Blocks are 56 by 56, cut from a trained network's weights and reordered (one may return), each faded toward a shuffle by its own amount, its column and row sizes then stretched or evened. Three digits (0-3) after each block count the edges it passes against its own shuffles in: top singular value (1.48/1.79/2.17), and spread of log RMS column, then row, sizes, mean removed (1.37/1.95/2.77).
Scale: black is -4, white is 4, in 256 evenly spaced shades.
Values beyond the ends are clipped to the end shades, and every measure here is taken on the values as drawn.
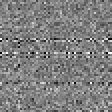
3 1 2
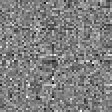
2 0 1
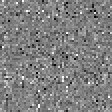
0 1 1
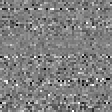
1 0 3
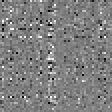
1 2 2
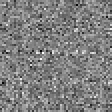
1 0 1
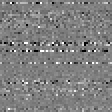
1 0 3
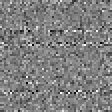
2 1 2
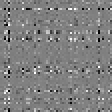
3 3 3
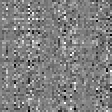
1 3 0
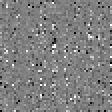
0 2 1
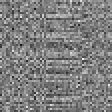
3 2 1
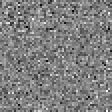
0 0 1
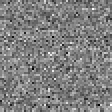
1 0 1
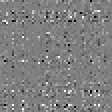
1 2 2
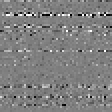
3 0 3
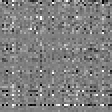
2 2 3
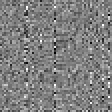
2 2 0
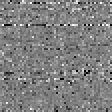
2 0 2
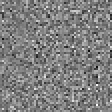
2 2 0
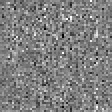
0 2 1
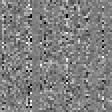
0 3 0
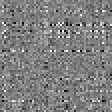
2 1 2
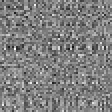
3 1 2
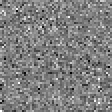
0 1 1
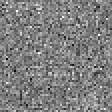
1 1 0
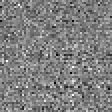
1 0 1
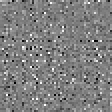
1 2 2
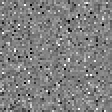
0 1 0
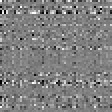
3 2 3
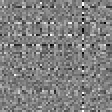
3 1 2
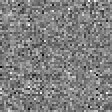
1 1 1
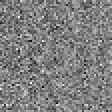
1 1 0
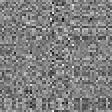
3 1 1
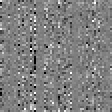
0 3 0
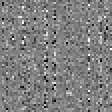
0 3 0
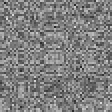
3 0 0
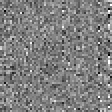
1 2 0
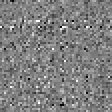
0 2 2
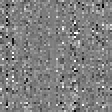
0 3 1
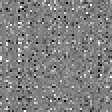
1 2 1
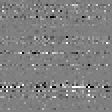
2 1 3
